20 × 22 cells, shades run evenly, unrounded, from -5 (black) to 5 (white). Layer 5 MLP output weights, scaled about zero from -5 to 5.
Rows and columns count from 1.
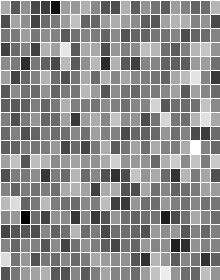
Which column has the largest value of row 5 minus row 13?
12
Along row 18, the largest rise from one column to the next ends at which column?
20
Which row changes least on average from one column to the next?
3
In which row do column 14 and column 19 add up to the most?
13
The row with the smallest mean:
16
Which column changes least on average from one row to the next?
6
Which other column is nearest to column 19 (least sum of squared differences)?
14
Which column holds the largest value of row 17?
8
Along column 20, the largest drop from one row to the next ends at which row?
10
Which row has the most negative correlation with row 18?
2
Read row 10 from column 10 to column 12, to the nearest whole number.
1 0 0
